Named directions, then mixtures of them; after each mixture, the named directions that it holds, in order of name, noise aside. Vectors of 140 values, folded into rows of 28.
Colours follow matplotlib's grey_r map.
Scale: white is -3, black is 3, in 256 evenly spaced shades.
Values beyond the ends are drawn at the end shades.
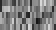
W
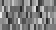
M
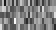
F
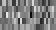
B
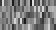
B, F, W.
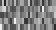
F.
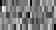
F, W.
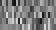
B, M, W.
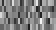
B, F, M.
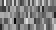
F.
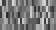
B.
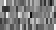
B, F, W.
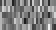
B, F, W.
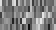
B, W.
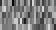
B, F, W.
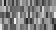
F.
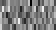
F, M, W.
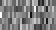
B, M.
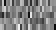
F, M, W.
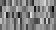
B, W.
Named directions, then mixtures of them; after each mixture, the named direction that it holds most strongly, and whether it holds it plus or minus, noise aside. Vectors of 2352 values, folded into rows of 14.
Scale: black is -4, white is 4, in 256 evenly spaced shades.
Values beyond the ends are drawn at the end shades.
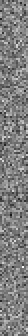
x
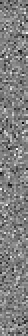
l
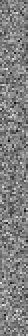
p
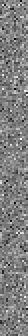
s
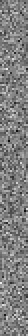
p, plus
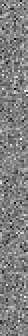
s, plus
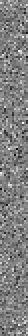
l, minus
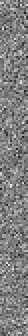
l, minus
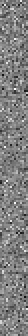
s, minus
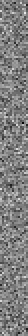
x, minus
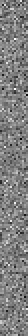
s, minus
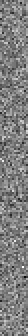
x, plus
